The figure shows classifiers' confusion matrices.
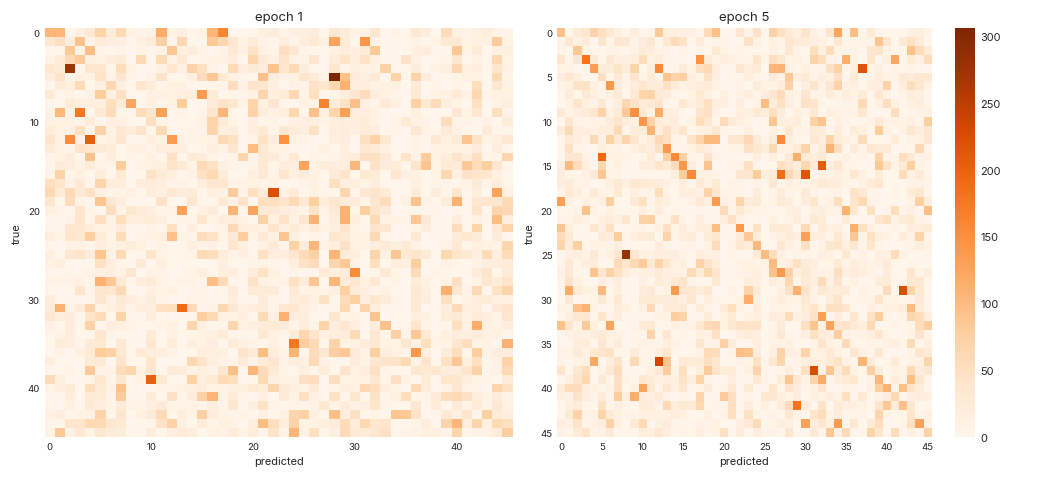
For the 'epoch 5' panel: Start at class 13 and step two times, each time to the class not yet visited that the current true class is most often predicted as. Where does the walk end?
6
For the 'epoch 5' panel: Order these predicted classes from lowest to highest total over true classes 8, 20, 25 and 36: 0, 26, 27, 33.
0, 33, 26, 27
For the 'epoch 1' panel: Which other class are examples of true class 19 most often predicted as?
40
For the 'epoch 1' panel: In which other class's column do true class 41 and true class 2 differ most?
16
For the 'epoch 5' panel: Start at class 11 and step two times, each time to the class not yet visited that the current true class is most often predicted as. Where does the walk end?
32
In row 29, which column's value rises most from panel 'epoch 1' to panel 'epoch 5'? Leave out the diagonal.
42
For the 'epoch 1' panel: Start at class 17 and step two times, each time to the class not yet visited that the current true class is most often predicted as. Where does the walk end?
28
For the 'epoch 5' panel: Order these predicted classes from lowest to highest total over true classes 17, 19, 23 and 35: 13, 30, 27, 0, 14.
14, 27, 13, 30, 0
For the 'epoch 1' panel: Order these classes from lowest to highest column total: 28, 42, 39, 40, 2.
39, 2, 42, 40, 28
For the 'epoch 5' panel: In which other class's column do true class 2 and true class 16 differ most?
30
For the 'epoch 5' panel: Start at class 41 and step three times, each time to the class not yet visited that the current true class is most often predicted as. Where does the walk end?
27
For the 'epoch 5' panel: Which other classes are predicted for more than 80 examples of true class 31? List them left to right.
2, 3, 43
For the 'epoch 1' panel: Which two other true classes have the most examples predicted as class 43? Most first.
15, 25
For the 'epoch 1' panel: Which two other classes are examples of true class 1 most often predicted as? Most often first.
31, 28
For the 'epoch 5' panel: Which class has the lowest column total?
25
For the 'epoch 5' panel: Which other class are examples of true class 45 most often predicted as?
33
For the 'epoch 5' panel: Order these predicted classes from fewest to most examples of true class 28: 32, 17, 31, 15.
17, 31, 15, 32
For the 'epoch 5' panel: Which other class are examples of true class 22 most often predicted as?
36
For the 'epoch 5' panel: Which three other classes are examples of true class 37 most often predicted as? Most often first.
12, 4, 13
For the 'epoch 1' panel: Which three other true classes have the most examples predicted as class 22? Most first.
18, 4, 40
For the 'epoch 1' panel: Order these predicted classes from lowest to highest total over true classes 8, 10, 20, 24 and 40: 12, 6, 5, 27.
12, 5, 6, 27
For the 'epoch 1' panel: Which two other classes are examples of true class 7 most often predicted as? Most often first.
15, 5
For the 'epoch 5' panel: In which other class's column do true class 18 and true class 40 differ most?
10
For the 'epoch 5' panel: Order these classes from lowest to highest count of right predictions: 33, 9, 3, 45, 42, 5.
5, 45, 42, 33, 9, 3
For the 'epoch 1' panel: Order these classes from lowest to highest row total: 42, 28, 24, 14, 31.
42, 24, 14, 28, 31
